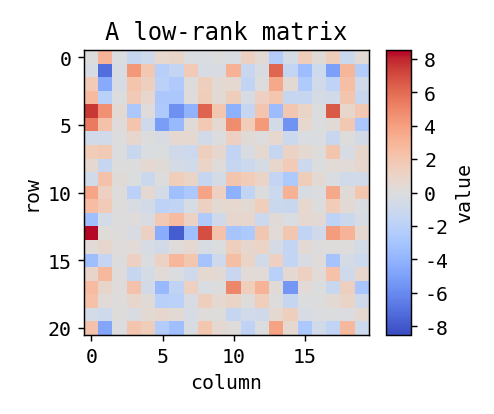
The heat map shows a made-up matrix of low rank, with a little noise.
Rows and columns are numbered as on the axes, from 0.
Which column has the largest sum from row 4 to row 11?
0
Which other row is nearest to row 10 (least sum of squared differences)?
7
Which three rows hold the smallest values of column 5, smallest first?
5, 13, 17
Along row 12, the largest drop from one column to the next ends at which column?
8
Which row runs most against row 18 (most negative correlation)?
12
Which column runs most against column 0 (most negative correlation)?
6
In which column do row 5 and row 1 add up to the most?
10
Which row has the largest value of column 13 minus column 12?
1
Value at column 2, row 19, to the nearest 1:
0
